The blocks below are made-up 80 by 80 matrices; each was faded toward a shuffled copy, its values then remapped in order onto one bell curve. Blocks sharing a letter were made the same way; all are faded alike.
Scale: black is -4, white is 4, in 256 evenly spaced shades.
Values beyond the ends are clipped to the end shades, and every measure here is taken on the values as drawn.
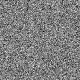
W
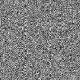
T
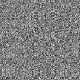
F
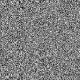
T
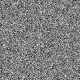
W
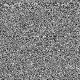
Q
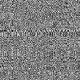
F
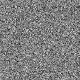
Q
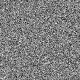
W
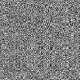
F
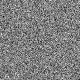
W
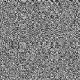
F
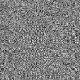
F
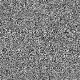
Q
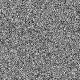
W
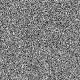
W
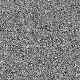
Q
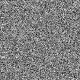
W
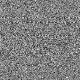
Q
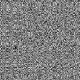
F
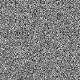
T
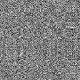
F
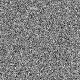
W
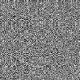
F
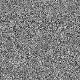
Q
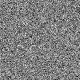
W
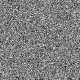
W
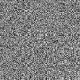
F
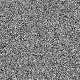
W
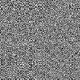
F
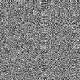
F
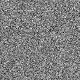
Q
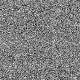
Q
